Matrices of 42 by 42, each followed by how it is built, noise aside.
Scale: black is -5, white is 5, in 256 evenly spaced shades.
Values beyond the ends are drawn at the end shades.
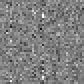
uneven columns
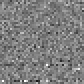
uneven rows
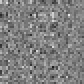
low rank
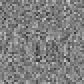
low rank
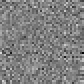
low rank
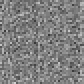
repeating rows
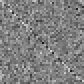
diagonal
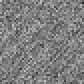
Hankel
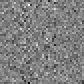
uneven columns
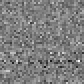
uneven rows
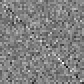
diagonal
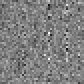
uneven columns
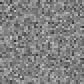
repeating rows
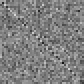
diagonal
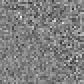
upper triangular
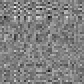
low rank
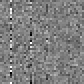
uneven columns
